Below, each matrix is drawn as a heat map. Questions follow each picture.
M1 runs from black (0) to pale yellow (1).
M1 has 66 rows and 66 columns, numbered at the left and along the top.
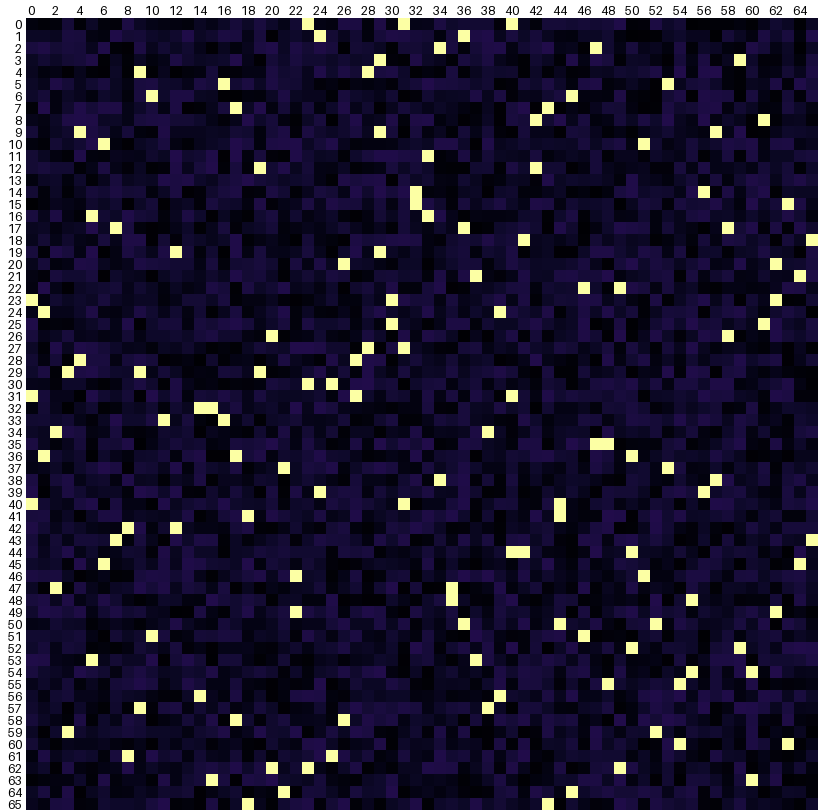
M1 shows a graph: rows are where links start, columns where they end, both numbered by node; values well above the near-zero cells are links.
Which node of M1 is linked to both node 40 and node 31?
node 0
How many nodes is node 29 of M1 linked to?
3
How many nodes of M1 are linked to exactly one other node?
1
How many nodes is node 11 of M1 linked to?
1
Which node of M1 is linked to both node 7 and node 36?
node 17
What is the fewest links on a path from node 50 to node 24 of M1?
3
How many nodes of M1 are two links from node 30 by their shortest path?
3
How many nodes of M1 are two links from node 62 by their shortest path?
4
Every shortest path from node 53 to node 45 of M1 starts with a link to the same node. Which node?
node 37
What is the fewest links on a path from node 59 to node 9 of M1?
3
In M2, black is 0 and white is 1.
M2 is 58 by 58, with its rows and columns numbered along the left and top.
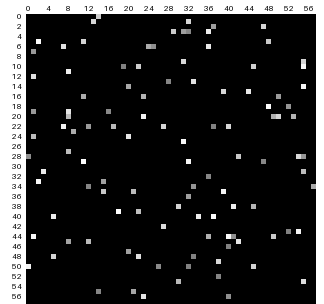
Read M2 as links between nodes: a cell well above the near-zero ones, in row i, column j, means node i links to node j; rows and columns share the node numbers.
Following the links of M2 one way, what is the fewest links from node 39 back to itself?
5
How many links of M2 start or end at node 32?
6
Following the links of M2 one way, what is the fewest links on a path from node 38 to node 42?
2
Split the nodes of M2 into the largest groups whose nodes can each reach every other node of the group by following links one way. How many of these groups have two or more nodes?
2
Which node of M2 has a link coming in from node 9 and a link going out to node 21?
node 55
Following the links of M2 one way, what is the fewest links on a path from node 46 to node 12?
3
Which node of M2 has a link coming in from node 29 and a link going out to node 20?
node 47
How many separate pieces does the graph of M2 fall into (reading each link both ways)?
3
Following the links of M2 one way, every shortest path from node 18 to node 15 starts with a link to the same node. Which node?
node 48
